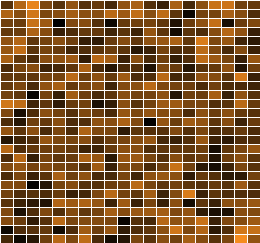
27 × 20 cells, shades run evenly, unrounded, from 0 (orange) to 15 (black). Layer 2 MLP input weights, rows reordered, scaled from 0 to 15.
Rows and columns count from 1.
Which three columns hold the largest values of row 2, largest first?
15, 20, 14
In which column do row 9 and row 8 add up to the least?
13
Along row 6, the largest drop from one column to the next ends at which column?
16
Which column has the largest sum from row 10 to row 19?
17
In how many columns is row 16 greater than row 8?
9
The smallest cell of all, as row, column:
27, 19
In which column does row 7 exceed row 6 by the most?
2
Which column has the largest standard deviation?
3
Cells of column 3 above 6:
23
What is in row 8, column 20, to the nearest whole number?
8
